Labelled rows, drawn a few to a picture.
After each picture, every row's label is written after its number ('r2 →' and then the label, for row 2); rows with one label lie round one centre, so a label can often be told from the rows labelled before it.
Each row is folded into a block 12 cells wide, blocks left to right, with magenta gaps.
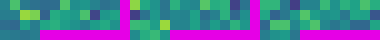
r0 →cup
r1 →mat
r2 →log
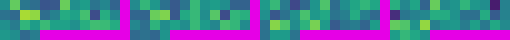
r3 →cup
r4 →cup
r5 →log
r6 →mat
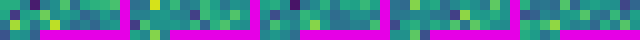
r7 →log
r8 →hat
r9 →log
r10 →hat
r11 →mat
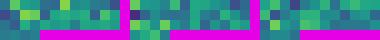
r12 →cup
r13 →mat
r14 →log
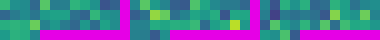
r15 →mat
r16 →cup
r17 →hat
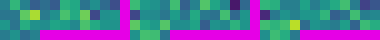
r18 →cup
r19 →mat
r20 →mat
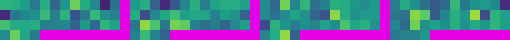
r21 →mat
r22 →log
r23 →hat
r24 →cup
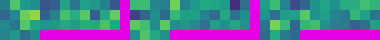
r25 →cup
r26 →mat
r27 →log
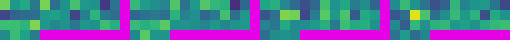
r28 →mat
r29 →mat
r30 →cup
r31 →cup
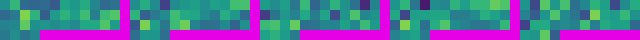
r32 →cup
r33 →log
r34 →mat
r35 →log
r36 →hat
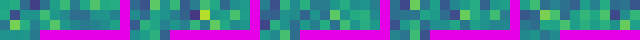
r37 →log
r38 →hat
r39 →hat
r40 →hat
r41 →cup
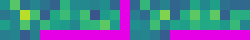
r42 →cup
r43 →cup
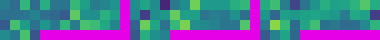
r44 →hat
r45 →log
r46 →log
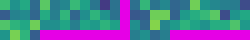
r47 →mat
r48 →cup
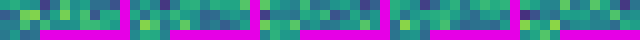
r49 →cup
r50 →log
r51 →mat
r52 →log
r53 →mat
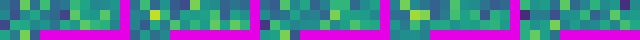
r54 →hat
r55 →cup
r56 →hat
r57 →cup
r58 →mat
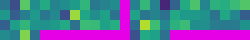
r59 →hat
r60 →log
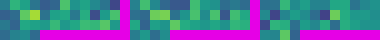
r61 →cup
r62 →cup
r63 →hat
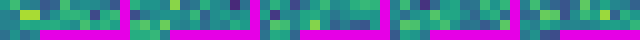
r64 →cup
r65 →mat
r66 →log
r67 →log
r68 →cup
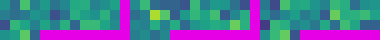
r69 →hat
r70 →cup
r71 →hat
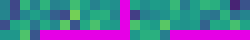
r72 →hat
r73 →mat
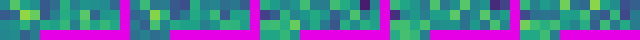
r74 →cup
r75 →cup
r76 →mat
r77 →mat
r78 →mat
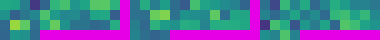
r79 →log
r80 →cup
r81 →hat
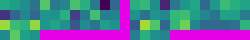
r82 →mat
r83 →log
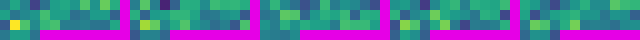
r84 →log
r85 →log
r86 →cup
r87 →log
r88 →log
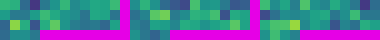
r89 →log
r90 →cup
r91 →mat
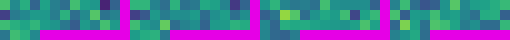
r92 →mat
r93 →mat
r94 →cup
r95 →log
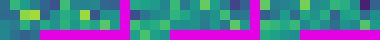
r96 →cup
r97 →mat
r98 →mat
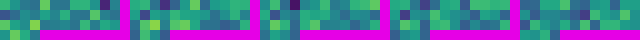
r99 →mat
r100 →log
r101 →log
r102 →log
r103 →hat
